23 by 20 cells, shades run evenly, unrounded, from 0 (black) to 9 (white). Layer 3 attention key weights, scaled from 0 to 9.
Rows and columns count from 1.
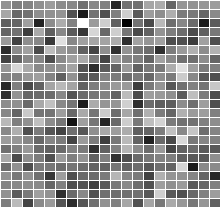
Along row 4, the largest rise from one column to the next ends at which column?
9
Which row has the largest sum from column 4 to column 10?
3
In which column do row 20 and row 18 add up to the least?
5
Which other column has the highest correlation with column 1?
4
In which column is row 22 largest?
15
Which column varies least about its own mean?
13
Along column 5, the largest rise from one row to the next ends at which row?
6
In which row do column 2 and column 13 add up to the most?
8
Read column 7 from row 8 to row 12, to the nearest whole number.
6 5 6 3 4
